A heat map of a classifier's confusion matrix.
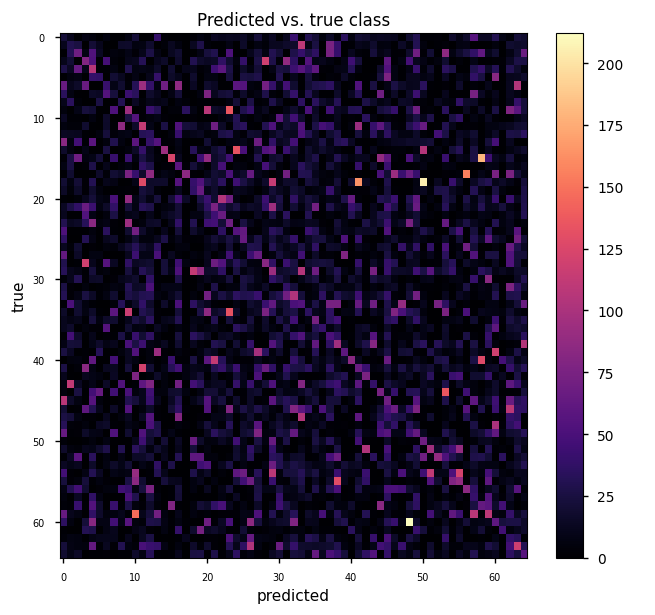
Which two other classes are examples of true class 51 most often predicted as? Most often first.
42, 55
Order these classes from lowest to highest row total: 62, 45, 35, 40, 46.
62, 35, 40, 45, 46
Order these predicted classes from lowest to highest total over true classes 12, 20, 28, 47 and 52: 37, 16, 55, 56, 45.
55, 56, 37, 45, 16
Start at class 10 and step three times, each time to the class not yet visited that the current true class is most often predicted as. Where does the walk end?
57
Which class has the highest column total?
45
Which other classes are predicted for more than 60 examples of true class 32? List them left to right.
20, 31, 49
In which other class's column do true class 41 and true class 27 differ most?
11
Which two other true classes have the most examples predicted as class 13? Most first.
39, 59
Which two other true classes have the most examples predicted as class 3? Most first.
28, 41
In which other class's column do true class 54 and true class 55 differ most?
38
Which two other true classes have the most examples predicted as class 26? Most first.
63, 60
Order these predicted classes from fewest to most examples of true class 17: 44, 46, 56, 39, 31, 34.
39, 34, 44, 31, 46, 56
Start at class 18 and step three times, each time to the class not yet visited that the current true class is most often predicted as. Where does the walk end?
33
